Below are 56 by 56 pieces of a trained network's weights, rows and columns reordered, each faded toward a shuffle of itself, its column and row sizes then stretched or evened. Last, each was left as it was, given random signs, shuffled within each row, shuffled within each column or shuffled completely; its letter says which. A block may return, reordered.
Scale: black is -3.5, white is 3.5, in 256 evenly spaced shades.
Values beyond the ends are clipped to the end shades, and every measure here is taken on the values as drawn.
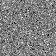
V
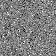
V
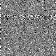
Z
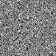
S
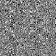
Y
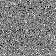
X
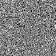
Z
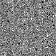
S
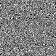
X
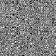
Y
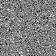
S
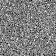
V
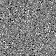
V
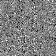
S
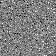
V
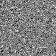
X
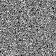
V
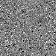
S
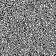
V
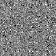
Y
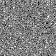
X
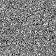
X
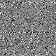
X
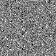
S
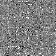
Z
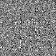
Z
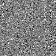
S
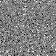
X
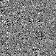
Z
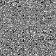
Z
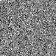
S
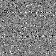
X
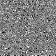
X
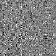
Y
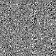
Z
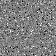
X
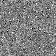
V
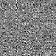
Y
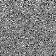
X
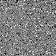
X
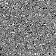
X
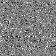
X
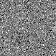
S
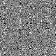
Y
